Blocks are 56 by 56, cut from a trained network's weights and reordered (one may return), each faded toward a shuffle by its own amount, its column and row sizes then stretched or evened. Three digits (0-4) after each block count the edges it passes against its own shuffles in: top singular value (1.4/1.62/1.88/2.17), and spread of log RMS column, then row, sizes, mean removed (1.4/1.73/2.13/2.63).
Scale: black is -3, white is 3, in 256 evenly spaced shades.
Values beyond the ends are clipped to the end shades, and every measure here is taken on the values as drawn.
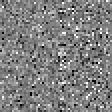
1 3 0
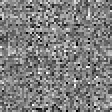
0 4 0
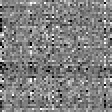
2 4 1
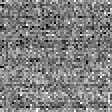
2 2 0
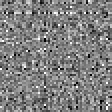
3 0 2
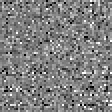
0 1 2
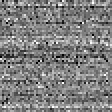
3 1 3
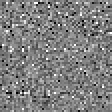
0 0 2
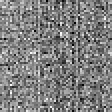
3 0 1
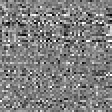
3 0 4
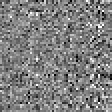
3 3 1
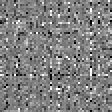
2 4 2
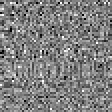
3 0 1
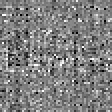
1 0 4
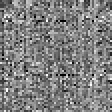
2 0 2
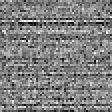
4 1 3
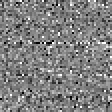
1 1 2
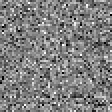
2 0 1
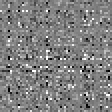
2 4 4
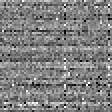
3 1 3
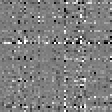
2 4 4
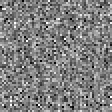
0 0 1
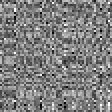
4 3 0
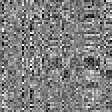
4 4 1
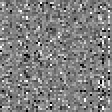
1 4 1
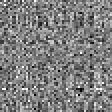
3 0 2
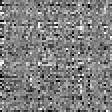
1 4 3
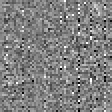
1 4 0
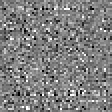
2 2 3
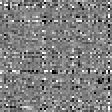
3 2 4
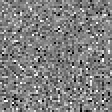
0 2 1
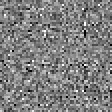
2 1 3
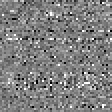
1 0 4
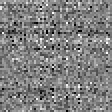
1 3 2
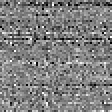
2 2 4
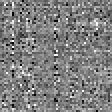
0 4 0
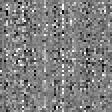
1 4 3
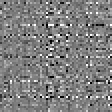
4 4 4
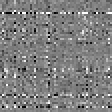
4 4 4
